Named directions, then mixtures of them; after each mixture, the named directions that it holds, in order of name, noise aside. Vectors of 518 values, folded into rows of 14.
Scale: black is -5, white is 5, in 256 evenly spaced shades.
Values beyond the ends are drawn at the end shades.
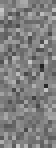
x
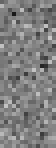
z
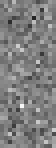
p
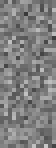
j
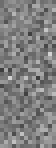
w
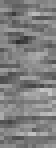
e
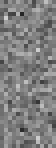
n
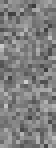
n, z.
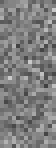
w, x.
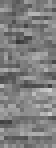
e.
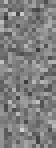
n.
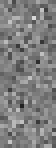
p.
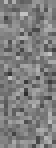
j, n, w.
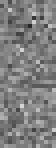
e, p, z.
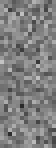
n, p.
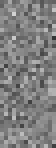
j, w.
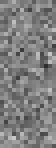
w, z.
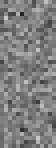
n.
